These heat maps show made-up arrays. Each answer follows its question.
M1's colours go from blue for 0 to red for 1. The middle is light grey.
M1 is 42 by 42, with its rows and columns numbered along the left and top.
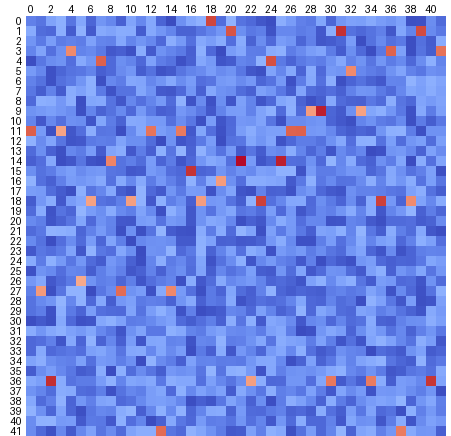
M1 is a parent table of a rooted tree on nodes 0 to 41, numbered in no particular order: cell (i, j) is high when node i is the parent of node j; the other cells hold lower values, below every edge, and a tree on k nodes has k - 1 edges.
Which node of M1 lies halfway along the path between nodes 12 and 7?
3
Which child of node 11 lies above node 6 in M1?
0
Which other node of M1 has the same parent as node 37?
13
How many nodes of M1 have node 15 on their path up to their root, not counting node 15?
2
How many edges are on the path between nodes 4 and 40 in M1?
3
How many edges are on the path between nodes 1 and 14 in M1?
2
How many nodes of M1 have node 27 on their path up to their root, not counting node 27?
12
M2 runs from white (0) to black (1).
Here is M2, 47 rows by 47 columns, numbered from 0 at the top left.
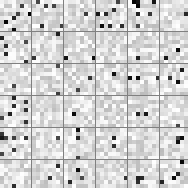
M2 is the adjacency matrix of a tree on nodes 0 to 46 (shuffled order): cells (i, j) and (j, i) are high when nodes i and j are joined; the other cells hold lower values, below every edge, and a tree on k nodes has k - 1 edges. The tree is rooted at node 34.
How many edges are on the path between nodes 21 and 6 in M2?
3
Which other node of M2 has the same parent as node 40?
17
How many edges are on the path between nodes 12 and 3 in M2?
3
